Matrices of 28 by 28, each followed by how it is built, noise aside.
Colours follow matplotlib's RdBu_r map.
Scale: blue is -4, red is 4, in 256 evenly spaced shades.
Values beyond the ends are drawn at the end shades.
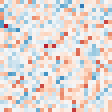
Hankel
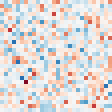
noise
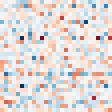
uneven rows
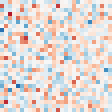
noise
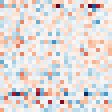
uneven rows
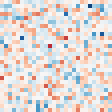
noise
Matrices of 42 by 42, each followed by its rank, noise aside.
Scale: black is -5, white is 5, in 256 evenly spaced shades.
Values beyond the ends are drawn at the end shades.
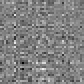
three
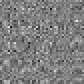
five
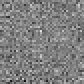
six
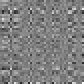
two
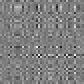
two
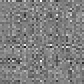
five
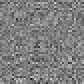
four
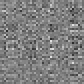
four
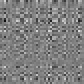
two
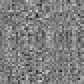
six
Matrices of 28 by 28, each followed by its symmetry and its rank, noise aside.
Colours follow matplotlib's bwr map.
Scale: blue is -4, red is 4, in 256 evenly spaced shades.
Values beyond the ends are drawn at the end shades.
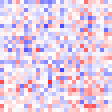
no symmetry, rank six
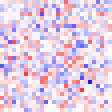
antisymmetric, rank eight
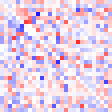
antisymmetric, rank eight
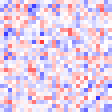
symmetric, rank six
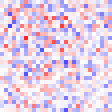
no symmetry, rank eight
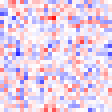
antisymmetric, rank eight
